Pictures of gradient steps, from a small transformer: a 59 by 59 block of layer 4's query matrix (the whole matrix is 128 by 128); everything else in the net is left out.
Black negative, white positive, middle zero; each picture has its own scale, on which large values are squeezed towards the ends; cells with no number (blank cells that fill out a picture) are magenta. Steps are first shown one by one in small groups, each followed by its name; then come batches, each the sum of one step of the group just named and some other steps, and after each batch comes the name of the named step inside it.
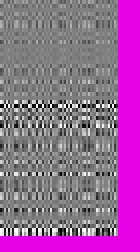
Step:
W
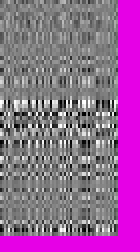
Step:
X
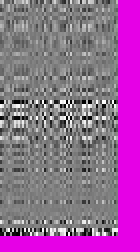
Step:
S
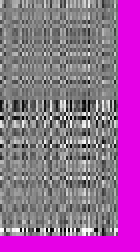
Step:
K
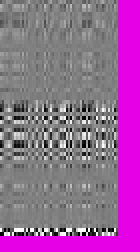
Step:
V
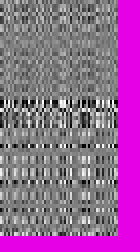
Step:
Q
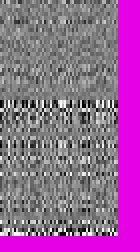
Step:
Q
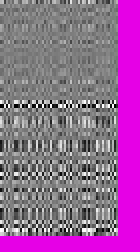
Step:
W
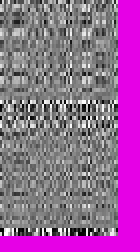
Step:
V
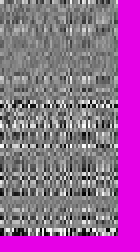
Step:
S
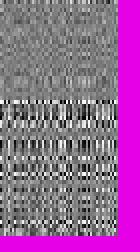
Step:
X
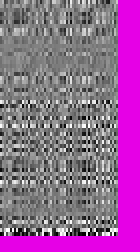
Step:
S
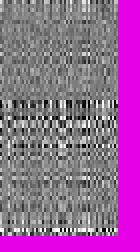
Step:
K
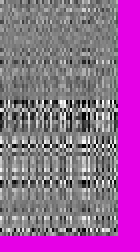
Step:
Q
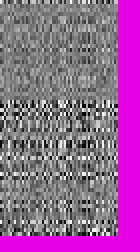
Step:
Q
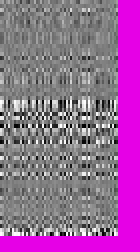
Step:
X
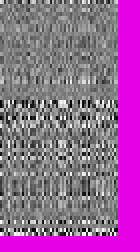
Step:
Q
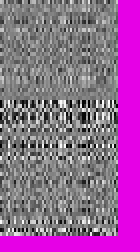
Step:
Q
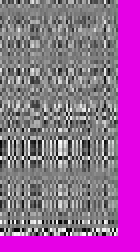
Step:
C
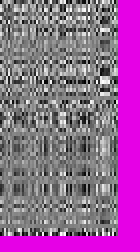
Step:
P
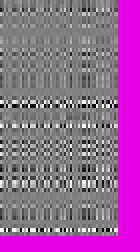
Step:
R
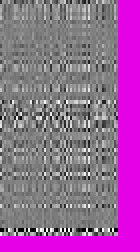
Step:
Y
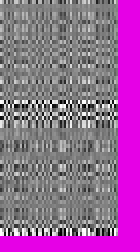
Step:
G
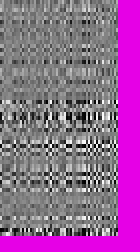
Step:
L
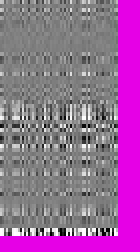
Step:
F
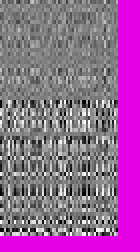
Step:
C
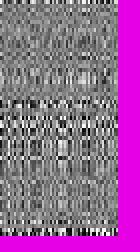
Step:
C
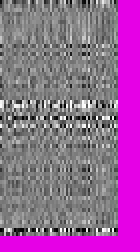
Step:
Y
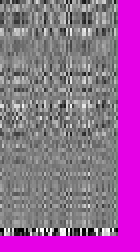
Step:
Y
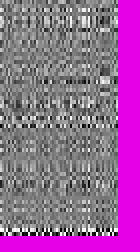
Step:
P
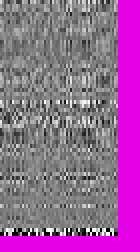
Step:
Y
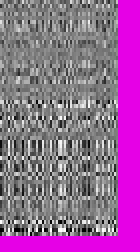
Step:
C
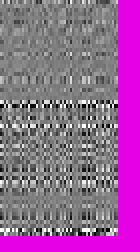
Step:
R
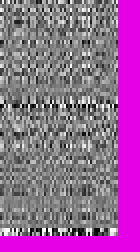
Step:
P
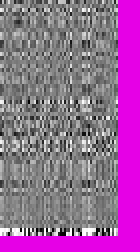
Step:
F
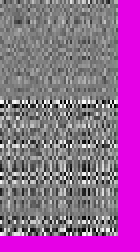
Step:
C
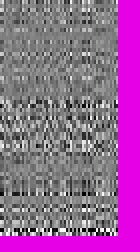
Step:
L
